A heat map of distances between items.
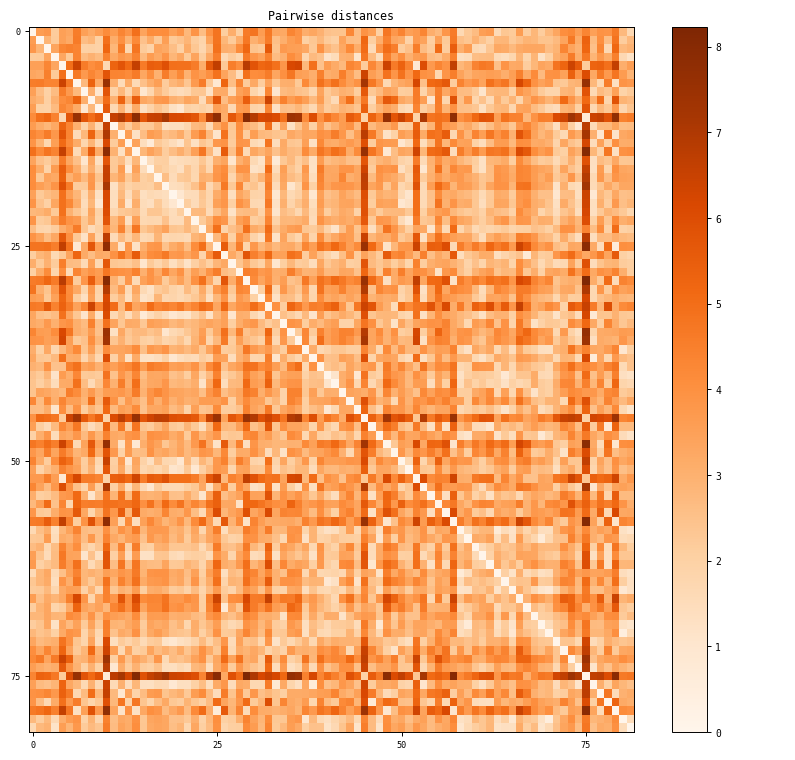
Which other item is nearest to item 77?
12
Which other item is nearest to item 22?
51
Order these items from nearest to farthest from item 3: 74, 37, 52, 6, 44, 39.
44, 37, 39, 74, 52, 6
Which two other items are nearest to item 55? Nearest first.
28, 5
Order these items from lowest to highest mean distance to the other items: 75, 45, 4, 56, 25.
56, 25, 4, 45, 75
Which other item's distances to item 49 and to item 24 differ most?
32
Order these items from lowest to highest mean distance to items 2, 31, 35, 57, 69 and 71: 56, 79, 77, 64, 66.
77, 79, 64, 56, 66
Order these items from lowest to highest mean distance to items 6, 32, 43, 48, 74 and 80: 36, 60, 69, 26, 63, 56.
69, 36, 63, 60, 26, 56
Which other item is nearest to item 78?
46
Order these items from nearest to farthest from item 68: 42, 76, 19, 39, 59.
42, 59, 39, 19, 76
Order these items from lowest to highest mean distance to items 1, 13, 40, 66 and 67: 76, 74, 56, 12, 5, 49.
56, 76, 74, 5, 49, 12
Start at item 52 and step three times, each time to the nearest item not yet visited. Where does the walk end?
75
